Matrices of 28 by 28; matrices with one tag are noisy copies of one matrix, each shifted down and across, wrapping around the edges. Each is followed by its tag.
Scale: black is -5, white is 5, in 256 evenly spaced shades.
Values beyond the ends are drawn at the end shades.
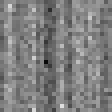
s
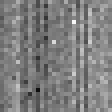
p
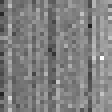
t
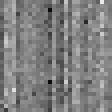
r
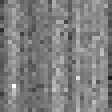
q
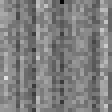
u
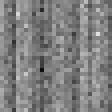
u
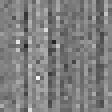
t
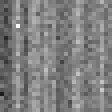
s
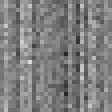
r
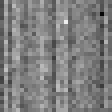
r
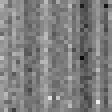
s
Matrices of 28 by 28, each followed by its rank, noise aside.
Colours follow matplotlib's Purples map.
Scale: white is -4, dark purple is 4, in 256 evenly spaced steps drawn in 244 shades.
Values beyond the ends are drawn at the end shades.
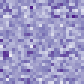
six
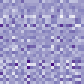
three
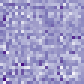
six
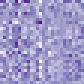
four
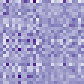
three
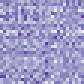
six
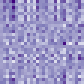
three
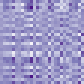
two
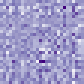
six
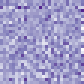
six
